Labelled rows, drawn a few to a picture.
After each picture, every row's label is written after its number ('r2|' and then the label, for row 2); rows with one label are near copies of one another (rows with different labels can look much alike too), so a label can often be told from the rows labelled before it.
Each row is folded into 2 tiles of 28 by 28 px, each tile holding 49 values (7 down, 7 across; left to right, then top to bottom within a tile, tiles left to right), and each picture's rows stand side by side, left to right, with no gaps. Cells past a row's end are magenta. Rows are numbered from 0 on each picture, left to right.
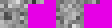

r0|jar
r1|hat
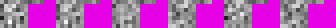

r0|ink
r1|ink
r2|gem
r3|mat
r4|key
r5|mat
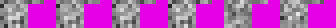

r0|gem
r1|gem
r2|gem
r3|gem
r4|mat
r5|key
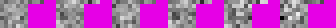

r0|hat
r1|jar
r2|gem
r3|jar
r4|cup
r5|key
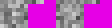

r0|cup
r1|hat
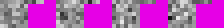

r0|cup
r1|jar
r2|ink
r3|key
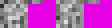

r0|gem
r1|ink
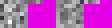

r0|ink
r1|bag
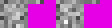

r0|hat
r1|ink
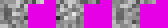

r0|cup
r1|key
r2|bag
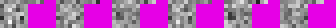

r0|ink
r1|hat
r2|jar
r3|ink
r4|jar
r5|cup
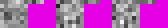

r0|jar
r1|gem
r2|ink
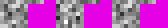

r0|mat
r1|ink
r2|mat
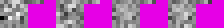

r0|key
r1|mat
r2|hat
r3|hat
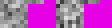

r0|mat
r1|gem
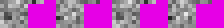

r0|jar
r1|key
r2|jar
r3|key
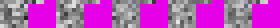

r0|cup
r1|mat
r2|hat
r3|ink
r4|cup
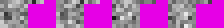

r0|jar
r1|bag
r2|key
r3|hat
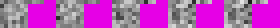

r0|gem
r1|key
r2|jar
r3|bag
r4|bag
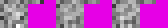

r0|hat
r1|gem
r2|gem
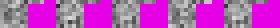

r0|bag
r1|gem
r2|gem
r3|cup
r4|gem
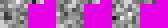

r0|jar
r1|mat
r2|key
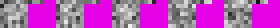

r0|gem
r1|ink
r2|hat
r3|cup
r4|jar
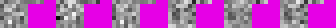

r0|ink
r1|key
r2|ink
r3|bag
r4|jar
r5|bag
